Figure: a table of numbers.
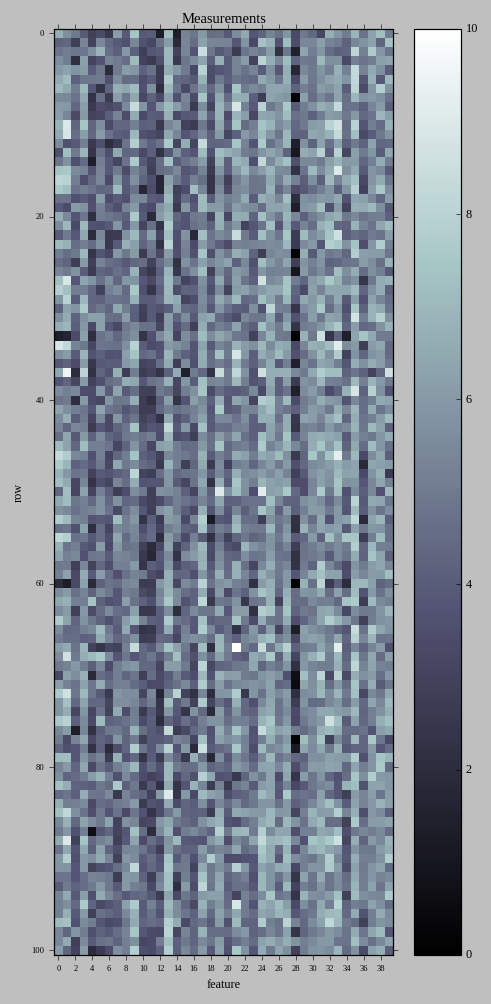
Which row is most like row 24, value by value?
7
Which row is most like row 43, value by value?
98
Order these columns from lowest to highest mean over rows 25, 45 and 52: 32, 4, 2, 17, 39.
2, 4, 32, 39, 17
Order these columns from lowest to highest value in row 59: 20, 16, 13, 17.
16, 20, 17, 13
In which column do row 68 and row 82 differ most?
14
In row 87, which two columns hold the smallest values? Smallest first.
4, 11
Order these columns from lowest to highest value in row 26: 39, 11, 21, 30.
11, 39, 30, 21
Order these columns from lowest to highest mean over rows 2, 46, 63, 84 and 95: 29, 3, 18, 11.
11, 18, 29, 3
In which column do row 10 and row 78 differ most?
1
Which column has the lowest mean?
28
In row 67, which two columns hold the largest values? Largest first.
21, 33
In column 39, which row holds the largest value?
37
